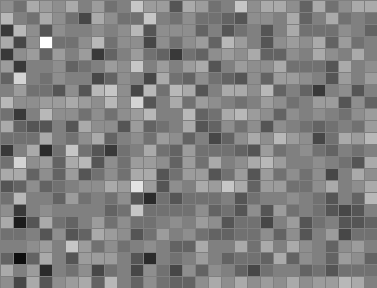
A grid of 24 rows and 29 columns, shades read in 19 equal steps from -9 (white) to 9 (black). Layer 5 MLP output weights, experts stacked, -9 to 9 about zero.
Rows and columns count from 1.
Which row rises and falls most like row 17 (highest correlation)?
7
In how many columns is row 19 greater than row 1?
18
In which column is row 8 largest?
25
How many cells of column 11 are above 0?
8
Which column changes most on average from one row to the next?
2
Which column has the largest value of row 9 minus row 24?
27
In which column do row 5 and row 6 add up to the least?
11
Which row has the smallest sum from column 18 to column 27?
24
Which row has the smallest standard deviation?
21
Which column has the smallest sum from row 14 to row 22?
16
